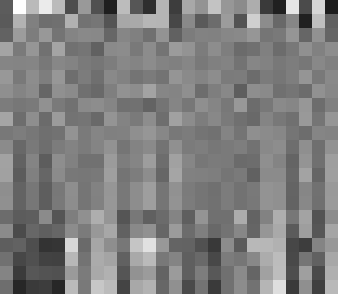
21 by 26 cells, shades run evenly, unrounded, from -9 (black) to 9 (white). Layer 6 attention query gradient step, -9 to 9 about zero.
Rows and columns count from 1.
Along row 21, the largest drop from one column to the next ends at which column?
23
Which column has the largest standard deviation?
2
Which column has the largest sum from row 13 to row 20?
22
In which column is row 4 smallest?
8
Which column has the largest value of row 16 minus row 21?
4
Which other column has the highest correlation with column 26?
9
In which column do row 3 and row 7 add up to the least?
24
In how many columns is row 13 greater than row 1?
11
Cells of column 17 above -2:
17
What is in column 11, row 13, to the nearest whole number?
0
